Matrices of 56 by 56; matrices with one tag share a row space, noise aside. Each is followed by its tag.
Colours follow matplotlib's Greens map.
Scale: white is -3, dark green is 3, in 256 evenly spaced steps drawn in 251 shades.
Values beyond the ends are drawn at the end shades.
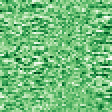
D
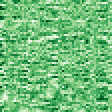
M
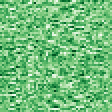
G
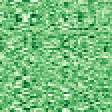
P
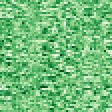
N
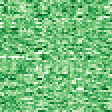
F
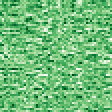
F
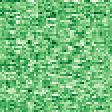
G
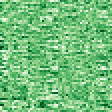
M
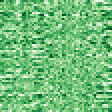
D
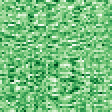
G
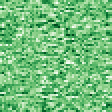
N
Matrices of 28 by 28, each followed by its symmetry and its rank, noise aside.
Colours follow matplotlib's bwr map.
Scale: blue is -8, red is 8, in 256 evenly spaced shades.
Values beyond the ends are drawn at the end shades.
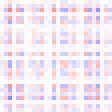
symmetric, rank one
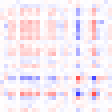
symmetric, rank one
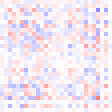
symmetric, rank two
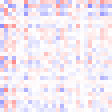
antisymmetric, rank two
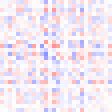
antisymmetric, rank two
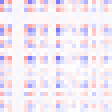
symmetric, rank one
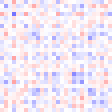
symmetric, rank three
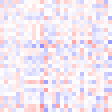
no symmetry, rank three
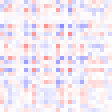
symmetric, rank two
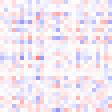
no symmetry, rank three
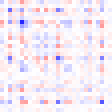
symmetric, rank two
